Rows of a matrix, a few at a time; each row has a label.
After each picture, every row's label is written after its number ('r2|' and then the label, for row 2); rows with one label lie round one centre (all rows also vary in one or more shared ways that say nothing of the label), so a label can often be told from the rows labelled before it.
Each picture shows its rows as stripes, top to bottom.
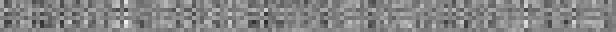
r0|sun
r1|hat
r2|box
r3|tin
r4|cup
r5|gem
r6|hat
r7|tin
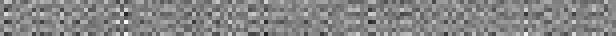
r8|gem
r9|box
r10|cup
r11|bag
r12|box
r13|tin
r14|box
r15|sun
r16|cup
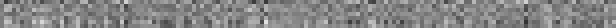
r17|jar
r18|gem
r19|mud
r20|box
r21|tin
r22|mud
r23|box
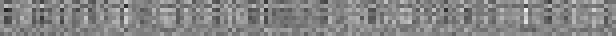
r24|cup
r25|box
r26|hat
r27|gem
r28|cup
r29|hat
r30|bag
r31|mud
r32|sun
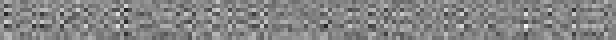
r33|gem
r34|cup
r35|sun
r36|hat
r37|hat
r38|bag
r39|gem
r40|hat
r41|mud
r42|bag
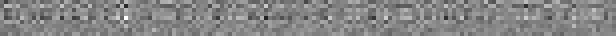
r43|sun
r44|box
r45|tin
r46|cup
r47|tin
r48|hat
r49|tin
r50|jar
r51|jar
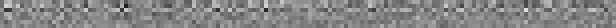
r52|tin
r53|hat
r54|box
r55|gem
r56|sun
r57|hat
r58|bag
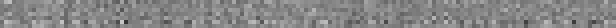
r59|gem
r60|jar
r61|gem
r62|gem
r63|hat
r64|hat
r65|tin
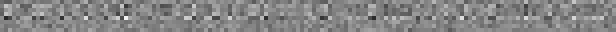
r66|hat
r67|mud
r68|cup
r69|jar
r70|jar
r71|bag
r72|hat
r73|bag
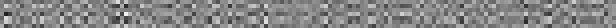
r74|bag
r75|box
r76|hat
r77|cup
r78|sun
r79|sun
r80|mud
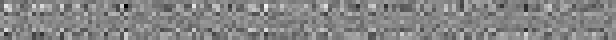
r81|cup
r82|hat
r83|jar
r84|gem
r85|gem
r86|cup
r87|bag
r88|box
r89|sun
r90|sun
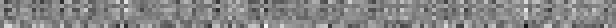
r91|mud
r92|gem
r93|tin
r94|gem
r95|hat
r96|box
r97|tin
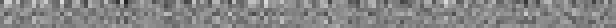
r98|gem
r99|jar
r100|box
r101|sun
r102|jar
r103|hat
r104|mud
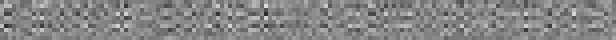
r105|tin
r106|mud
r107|mud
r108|tin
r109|jar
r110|sun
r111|mud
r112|tin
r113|cup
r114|hat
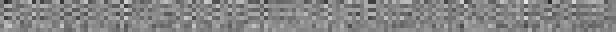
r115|gem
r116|jar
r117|tin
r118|jar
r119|jar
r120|mud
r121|cup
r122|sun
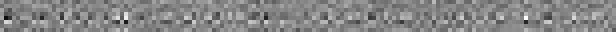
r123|hat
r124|tin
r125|mud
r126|tin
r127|jar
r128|gem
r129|gem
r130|mud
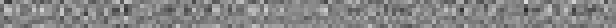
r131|box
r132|box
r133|tin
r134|sun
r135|tin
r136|tin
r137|jar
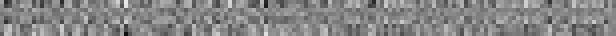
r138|mud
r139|tin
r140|mud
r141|tin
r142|gem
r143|cup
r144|mud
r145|sun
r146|hat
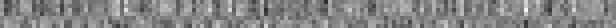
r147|mud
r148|hat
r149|hat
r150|mud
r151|sun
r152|cup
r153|sun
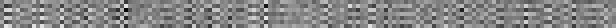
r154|hat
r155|jar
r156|hat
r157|sun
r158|sun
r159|jar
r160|bag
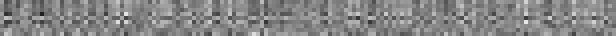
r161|mud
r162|jar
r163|hat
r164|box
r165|mud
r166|box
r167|jar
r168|mud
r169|bag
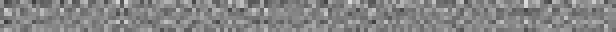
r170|bag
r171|sun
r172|box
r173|hat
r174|hat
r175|bag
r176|sun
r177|mud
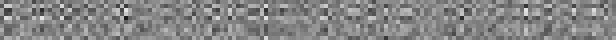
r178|sun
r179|hat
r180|box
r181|sun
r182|bag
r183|hat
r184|tin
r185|gem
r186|bag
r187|hat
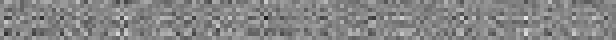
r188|sun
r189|cup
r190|mud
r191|tin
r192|sun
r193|box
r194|gem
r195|sun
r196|bag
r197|tin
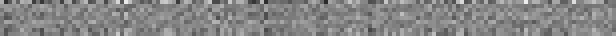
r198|gem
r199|bag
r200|sun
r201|cup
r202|sun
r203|hat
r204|box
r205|tin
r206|bag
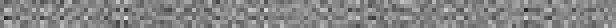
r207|tin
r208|tin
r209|tin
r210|bag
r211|tin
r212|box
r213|gem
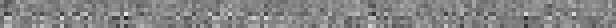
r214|box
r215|tin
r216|jar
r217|tin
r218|box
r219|cup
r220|bag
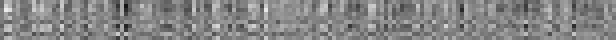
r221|hat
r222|bag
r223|bag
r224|box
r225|sun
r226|hat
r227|jar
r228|mud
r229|gem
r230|gem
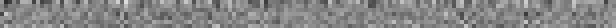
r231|hat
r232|tin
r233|tin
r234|tin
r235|mud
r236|hat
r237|tin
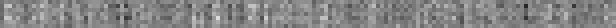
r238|hat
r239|cup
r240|cup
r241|sun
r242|jar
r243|hat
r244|sun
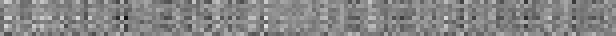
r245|mud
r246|jar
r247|hat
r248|jar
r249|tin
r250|hat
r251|bag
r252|hat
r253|box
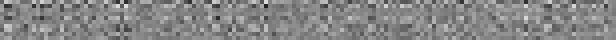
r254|sun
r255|cup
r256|mud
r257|sun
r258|box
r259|hat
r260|gem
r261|jar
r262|gem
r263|gem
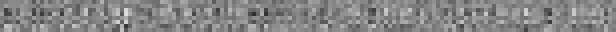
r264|gem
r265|bag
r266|tin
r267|cup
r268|cup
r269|jar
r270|hat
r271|tin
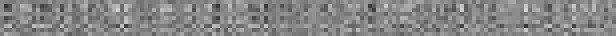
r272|tin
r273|tin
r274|hat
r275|mud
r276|cup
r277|tin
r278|tin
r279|gem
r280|sun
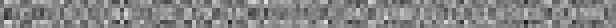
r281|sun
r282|mud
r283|cup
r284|cup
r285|cup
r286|cup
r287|mud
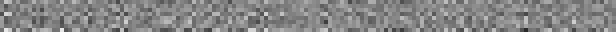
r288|gem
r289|jar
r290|gem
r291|gem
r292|cup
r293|gem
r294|jar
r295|tin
